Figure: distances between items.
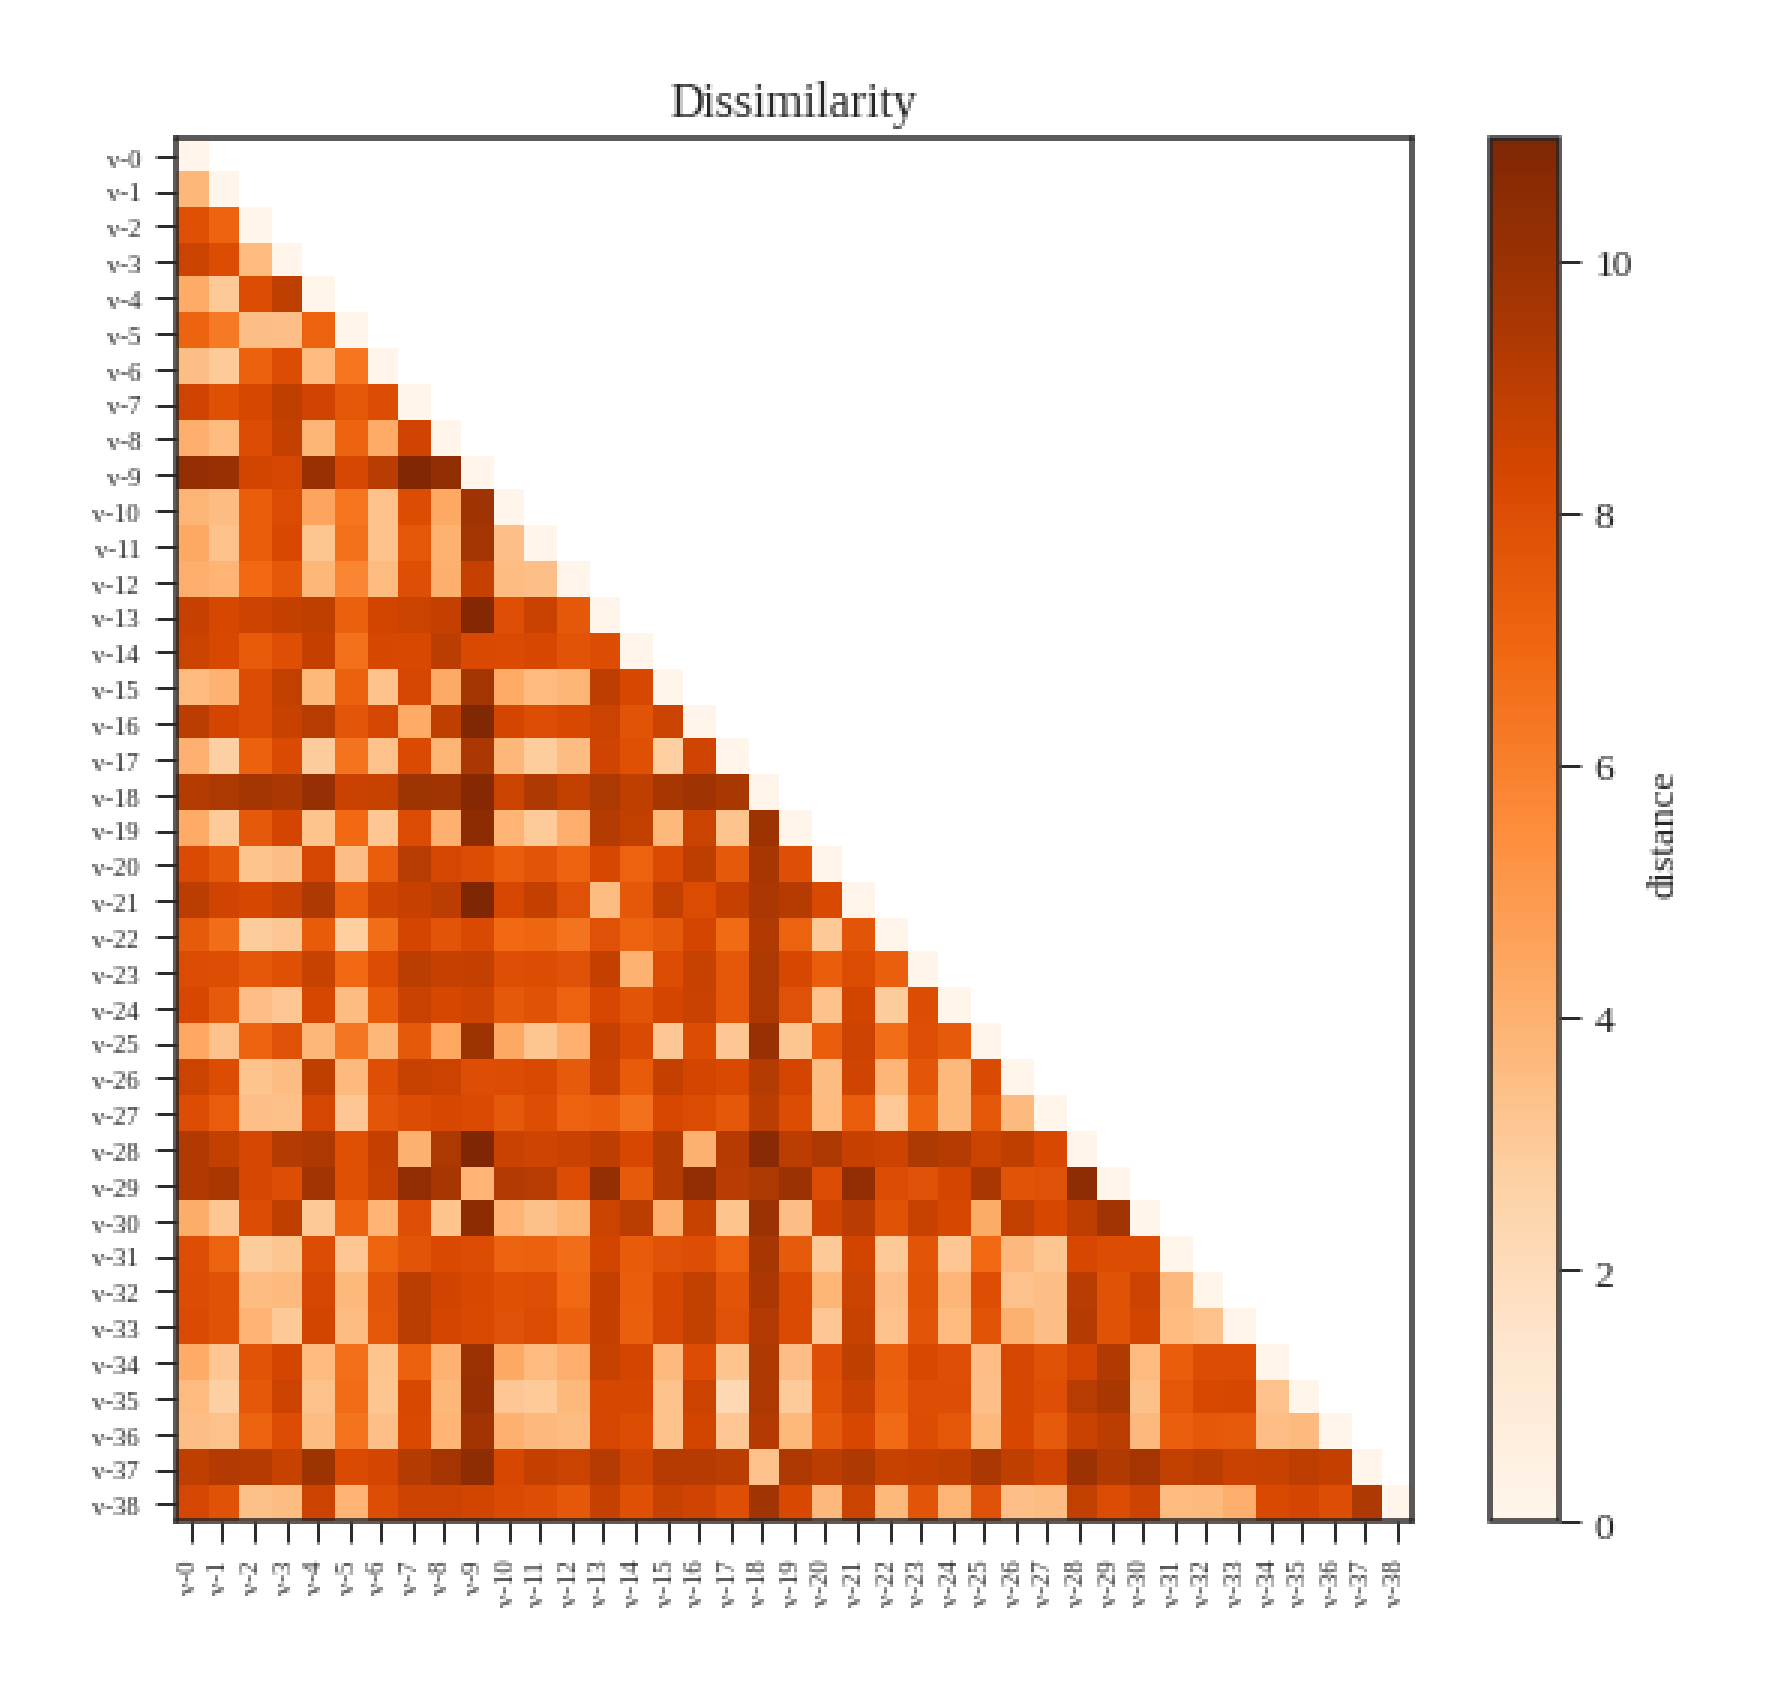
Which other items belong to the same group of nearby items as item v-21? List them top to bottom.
v-13
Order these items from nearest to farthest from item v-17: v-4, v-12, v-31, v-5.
v-4, v-12, v-5, v-31
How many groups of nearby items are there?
7
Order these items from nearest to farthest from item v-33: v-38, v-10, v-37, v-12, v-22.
v-22, v-38, v-12, v-10, v-37
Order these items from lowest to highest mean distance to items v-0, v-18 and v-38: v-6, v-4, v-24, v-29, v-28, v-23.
v-6, v-24, v-4, v-23, v-29, v-28
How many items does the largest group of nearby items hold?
16
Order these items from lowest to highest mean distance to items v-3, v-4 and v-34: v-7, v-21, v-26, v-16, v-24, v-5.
v-5, v-24, v-26, v-7, v-16, v-21
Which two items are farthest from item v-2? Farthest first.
v-18, v-37
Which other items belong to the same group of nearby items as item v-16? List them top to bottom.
v-7, v-28
